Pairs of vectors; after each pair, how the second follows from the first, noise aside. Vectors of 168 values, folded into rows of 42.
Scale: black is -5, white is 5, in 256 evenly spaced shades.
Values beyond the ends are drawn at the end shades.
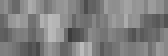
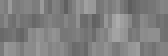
reversed, shrunk.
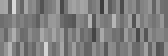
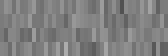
reversed, negated, shrunk.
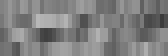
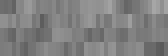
wrapped around, negated, shrunk.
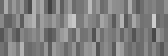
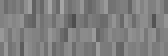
negated, shrunk.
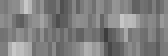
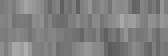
shrunk.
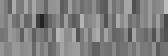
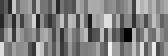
reversed, scaled up.
